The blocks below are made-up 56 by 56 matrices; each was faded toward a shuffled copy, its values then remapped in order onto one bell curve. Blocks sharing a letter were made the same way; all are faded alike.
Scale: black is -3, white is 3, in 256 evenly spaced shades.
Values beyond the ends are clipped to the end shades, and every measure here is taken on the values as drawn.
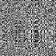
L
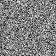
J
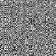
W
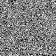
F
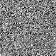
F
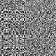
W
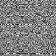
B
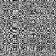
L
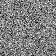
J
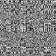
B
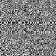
B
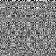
B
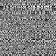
B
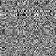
L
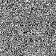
F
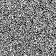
J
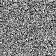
J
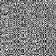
L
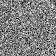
J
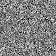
F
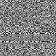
B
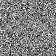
F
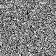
J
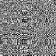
L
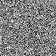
J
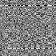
B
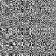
W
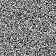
J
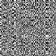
W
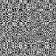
L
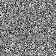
F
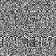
W
